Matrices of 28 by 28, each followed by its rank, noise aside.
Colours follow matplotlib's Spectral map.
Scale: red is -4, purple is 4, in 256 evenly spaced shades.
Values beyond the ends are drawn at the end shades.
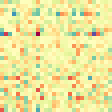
four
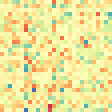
six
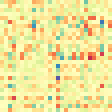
four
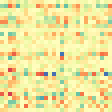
three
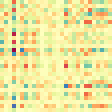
two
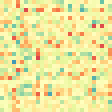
six
